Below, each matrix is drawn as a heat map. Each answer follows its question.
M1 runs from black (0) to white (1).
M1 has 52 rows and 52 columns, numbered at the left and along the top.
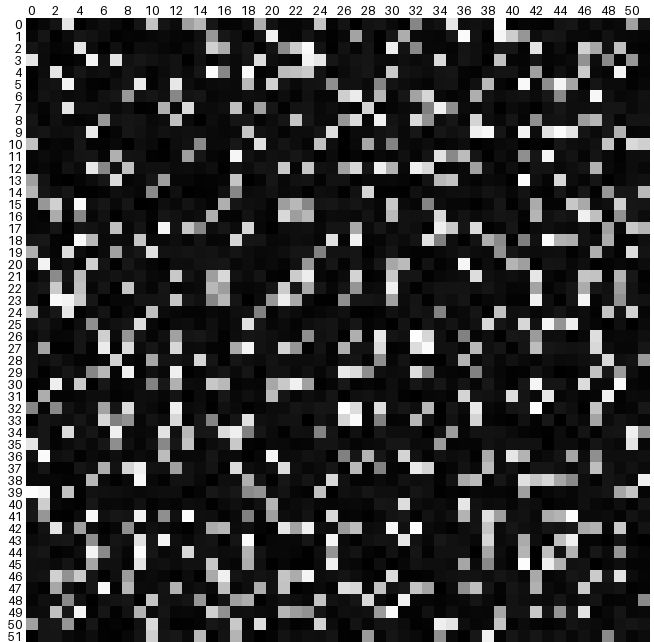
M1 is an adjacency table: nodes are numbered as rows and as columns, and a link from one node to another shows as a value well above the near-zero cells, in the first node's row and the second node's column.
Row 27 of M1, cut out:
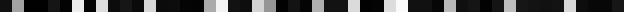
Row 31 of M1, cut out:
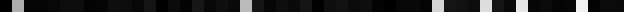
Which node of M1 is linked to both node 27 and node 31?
node 1
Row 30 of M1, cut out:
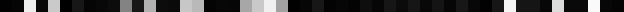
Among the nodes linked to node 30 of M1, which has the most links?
node 42
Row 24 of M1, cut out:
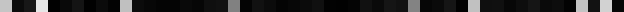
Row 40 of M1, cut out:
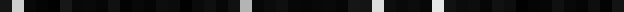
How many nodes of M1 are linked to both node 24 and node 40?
0
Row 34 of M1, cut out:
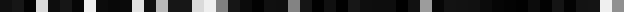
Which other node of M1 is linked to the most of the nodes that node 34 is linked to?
node 17
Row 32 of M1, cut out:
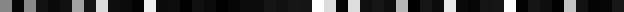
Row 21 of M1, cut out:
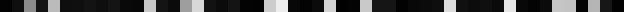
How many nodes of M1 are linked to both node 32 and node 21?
6
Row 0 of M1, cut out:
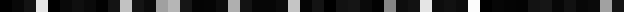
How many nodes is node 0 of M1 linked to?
10
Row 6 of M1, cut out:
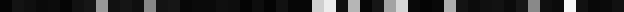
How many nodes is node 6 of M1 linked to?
10
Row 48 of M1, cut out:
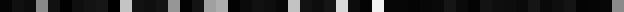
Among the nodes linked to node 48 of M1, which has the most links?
node 18
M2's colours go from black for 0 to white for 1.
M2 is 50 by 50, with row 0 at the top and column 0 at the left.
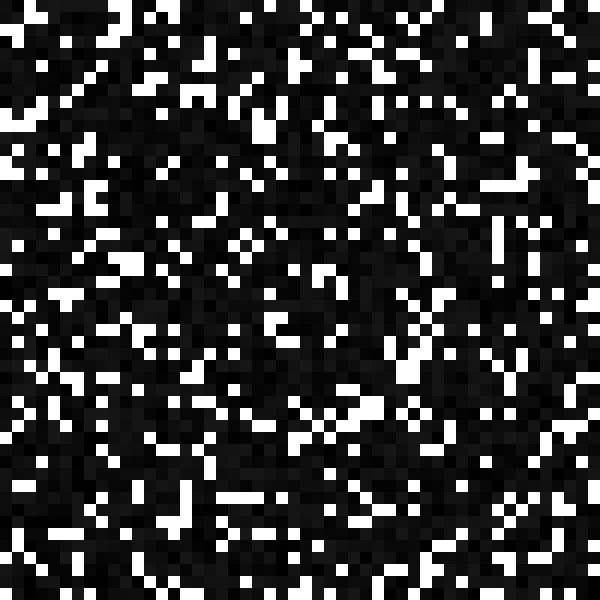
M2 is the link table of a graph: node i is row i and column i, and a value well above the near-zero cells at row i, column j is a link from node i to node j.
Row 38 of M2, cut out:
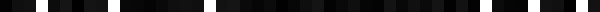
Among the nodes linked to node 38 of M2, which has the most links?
node 44
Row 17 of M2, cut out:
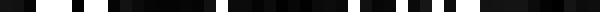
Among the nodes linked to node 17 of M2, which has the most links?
node 8
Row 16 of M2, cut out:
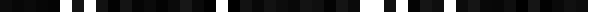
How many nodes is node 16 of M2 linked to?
8
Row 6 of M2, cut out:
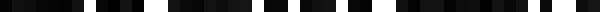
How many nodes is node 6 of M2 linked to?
11
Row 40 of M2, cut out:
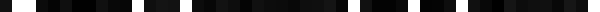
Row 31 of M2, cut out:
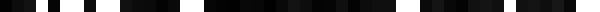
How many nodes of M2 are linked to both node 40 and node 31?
3
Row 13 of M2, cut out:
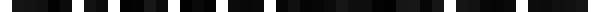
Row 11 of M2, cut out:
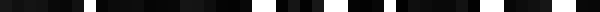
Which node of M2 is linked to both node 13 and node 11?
node 22
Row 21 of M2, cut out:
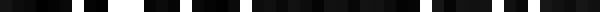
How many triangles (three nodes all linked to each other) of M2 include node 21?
6
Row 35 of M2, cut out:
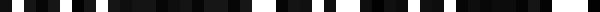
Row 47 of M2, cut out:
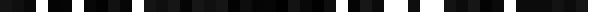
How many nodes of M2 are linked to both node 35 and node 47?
1
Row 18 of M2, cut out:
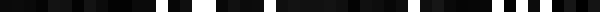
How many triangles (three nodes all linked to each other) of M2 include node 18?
2
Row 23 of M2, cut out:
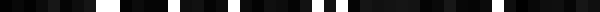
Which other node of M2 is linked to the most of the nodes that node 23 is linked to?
node 27
